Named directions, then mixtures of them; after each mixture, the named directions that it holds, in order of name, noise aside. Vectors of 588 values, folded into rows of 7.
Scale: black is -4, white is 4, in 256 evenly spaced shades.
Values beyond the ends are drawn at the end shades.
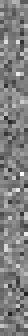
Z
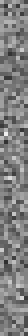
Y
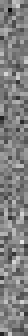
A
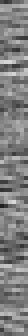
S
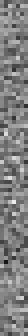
S, Y.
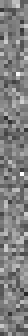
A, Z.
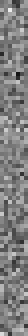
A, Z.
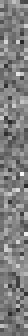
Z.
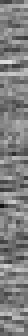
S.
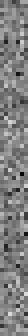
Z.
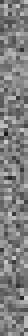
Y.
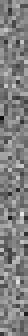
A, Z.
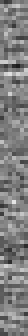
A, S.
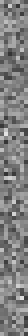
Y.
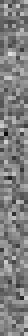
Y.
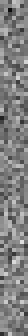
A.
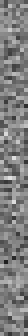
S, Y.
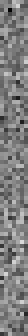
A.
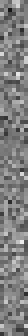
A, Z.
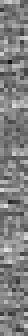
S, Z.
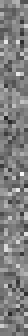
Z.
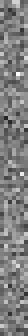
A, Z.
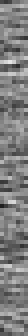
S.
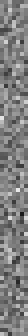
A, Z.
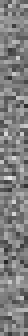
S, Y.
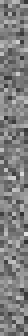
Y, Z.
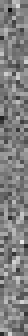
A.
